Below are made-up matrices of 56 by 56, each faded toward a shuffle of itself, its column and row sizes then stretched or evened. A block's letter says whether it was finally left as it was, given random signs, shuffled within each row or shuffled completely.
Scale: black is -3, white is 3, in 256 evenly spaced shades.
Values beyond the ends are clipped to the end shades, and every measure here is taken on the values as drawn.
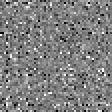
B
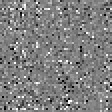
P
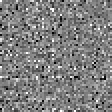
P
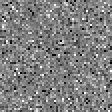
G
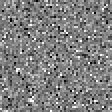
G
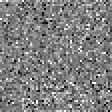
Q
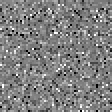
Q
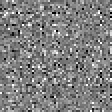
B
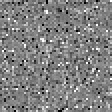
P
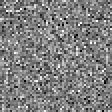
G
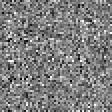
P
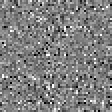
B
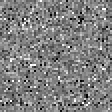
Q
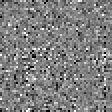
P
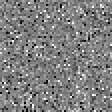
G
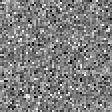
G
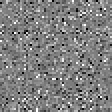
B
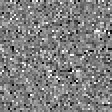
Q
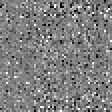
P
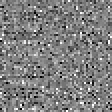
B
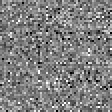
B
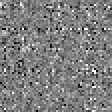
P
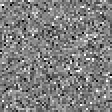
G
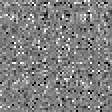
B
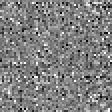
P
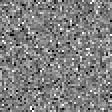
G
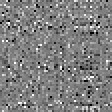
B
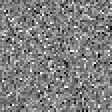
G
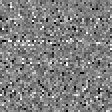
Q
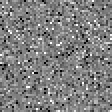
G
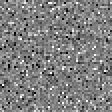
G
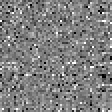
B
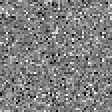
Q
